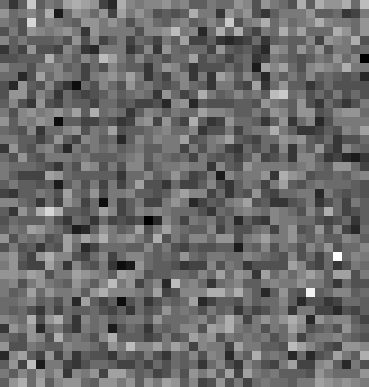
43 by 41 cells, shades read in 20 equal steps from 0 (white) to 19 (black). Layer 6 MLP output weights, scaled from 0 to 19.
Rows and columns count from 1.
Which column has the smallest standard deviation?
16
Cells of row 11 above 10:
27
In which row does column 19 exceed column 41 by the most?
40
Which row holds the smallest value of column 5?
24
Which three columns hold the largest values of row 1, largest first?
13, 2, 12
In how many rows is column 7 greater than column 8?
20
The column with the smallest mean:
32
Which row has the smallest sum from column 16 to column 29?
33
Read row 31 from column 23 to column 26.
9 11 7 11
